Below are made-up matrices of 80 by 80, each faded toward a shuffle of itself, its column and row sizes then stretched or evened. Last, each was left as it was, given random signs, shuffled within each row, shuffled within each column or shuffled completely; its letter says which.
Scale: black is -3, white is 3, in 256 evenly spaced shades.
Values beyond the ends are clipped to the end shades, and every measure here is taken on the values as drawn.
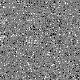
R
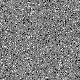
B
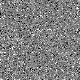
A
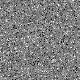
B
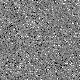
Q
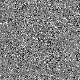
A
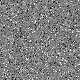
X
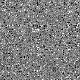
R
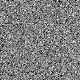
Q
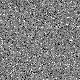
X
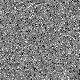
X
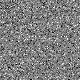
Q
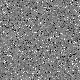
X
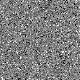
A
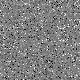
X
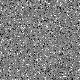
B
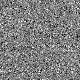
Q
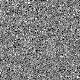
Q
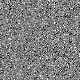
A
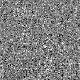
R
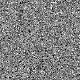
A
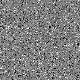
A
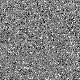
Q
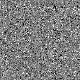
A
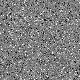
X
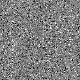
B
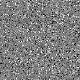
R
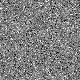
X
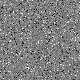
X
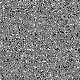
Q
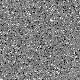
X
